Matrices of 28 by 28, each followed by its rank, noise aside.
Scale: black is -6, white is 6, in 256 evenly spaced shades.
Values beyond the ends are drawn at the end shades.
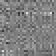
four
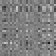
two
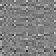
three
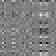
two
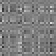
two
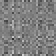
three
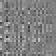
three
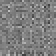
four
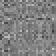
four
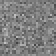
eight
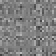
three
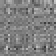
three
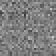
eight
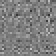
four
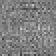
six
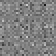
four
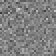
eight
